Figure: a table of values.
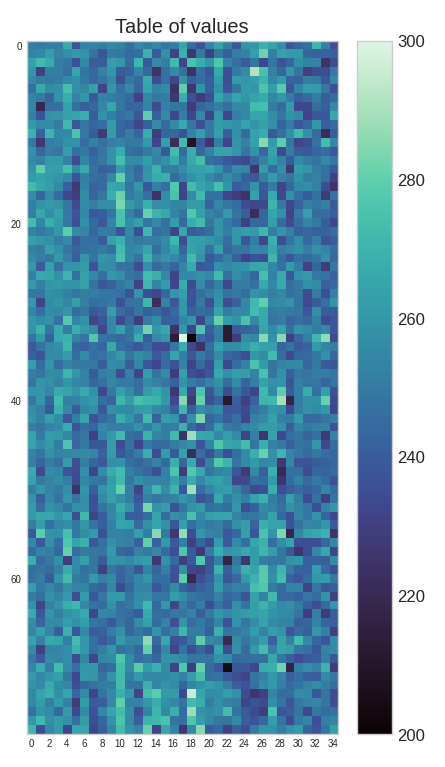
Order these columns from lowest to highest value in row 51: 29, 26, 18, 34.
34, 18, 29, 26
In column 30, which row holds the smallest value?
57
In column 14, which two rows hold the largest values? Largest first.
55, 73
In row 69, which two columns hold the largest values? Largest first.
10, 27
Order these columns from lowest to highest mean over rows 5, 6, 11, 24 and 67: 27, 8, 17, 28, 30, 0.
8, 30, 0, 27, 17, 28
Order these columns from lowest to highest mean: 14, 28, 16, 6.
16, 14, 28, 6
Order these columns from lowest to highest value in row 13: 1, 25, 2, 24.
24, 25, 1, 2
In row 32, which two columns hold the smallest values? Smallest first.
22, 16
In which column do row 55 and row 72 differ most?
17
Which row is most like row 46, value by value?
1
